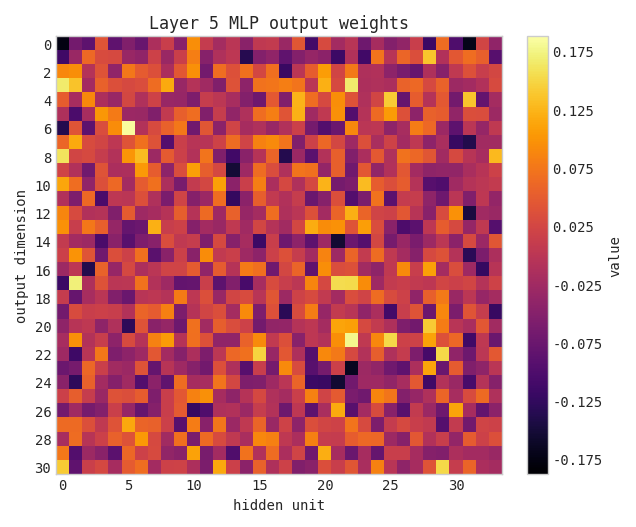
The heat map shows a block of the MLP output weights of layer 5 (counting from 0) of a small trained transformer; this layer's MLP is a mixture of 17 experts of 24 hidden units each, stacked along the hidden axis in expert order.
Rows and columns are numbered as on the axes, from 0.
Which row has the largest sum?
3
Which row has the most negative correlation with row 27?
18
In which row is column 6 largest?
8
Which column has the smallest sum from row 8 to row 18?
13
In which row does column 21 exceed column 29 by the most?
26
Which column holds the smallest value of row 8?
17
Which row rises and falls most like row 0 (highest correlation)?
22
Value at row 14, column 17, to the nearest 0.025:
-0.075
